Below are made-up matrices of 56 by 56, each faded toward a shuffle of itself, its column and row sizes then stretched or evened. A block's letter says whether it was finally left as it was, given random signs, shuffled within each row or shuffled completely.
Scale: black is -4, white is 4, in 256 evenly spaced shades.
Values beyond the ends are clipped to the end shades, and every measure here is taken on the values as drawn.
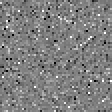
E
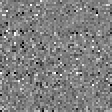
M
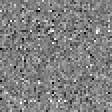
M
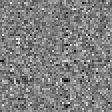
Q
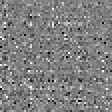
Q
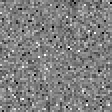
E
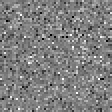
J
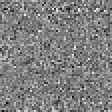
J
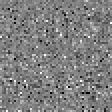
J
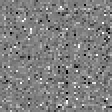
M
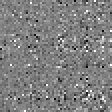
M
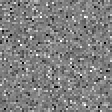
E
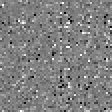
M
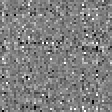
Q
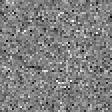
J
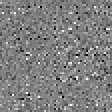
Q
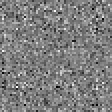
M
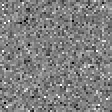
E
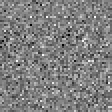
J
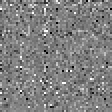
M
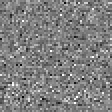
J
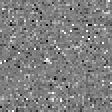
J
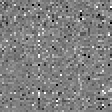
Q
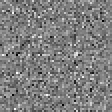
M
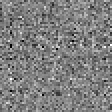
M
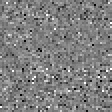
J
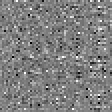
Q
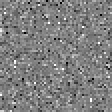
E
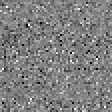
J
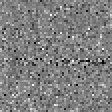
J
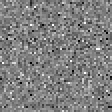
J
